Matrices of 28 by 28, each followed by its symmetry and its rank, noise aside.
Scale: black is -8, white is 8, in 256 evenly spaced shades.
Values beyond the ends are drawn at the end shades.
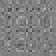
symmetric, rank two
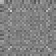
symmetric, rank three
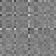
symmetric, rank one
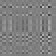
no symmetry, rank one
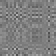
no symmetry, rank two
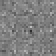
no symmetry, rank three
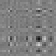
symmetric, rank one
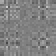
symmetric, rank two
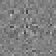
no symmetry, rank three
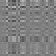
no symmetry, rank one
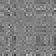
no symmetry, rank two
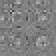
symmetric, rank three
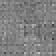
antisymmetric, rank two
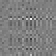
no symmetry, rank one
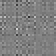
antisymmetric, rank two
